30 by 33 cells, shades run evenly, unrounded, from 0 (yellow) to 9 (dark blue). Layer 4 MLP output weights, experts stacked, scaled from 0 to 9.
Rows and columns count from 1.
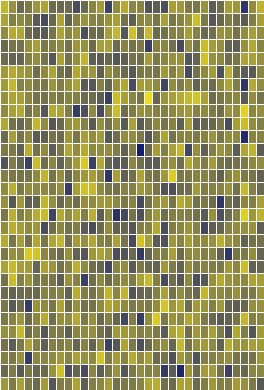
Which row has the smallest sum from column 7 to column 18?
28
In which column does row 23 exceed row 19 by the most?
18
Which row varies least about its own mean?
30
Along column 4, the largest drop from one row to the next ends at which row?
20
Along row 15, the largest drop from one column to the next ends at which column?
10
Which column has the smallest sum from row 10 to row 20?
5
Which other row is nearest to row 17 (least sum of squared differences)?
25
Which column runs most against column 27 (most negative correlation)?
1
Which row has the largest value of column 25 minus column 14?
23
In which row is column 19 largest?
4
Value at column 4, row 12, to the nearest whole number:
2
